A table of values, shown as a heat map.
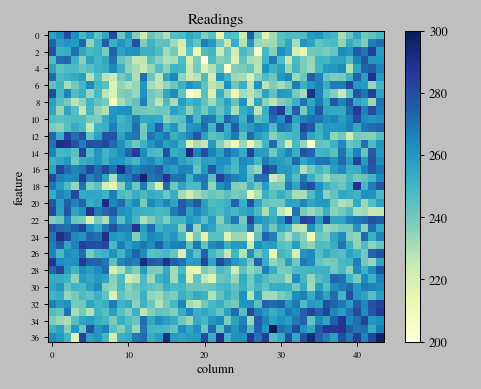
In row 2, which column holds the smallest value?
27
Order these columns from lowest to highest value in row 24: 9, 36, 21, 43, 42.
36, 21, 42, 9, 43
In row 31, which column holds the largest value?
39
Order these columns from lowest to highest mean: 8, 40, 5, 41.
8, 5, 41, 40
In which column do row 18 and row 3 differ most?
20
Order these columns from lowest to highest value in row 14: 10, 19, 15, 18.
19, 10, 15, 18
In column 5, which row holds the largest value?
21
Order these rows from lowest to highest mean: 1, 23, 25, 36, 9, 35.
1, 9, 23, 25, 35, 36
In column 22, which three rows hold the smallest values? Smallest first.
0, 2, 6
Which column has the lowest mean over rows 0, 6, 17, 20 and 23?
29
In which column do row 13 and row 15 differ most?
34
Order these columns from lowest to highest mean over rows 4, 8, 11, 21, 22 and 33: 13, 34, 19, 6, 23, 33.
13, 23, 6, 19, 34, 33
